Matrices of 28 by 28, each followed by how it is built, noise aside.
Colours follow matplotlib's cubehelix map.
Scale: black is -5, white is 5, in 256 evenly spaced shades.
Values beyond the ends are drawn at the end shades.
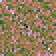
diagonal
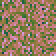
repeating rows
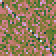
diagonal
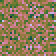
low rank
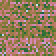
blocks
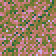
Hankel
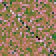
diagonal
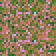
repeating rows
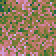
smooth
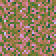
repeating rows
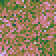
smooth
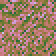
Hankel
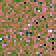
sparse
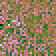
lower triangular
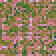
blocks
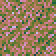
Hankel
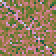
diagonal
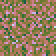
blocks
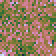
smooth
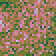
smooth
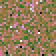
sparse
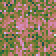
blocks
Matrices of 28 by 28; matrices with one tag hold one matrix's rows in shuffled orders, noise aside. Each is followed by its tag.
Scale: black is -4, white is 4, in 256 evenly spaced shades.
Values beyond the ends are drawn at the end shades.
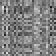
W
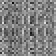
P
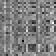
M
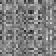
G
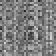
G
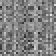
G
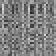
P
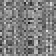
G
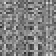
G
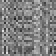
W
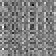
P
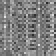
M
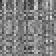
G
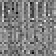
P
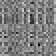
P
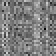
W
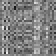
W
